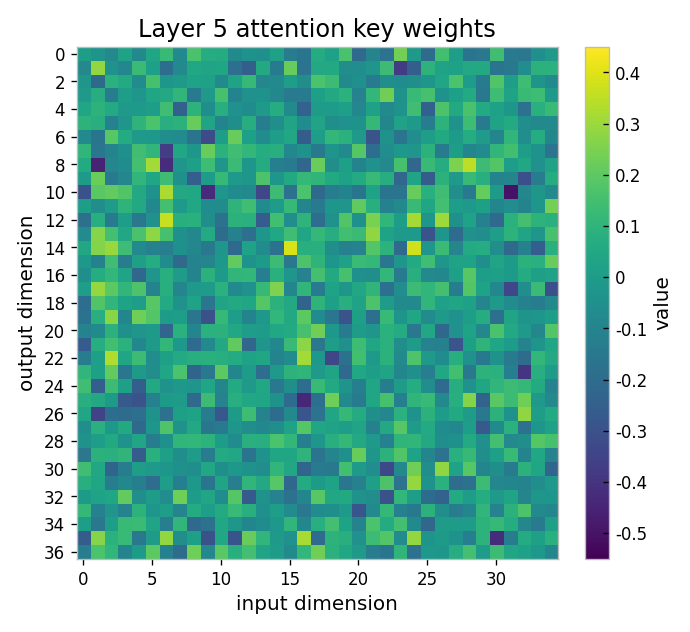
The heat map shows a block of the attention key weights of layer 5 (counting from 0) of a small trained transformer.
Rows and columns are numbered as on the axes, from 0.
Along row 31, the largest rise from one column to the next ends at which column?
24
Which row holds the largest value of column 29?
10
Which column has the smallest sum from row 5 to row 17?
23
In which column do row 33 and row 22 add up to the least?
18
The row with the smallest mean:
26
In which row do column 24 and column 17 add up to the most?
14
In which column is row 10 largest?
6
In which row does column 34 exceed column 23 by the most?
1
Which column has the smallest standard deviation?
33
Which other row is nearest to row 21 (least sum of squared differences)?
29
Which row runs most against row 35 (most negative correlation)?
8
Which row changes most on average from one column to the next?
35
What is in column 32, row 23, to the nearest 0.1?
-0.4
